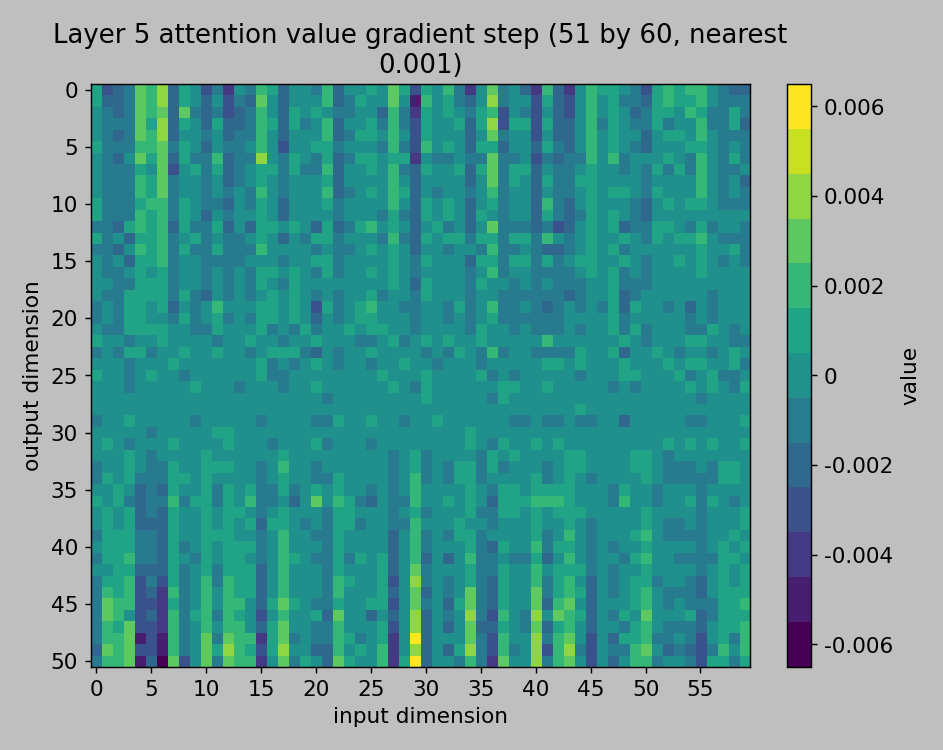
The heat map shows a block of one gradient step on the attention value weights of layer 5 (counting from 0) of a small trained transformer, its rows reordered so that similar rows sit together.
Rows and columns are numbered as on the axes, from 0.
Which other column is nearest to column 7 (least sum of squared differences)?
22
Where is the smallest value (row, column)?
50, 6
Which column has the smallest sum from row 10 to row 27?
29
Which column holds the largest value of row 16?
36
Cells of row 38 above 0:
16
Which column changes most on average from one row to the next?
41
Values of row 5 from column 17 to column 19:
-0.003 0 0
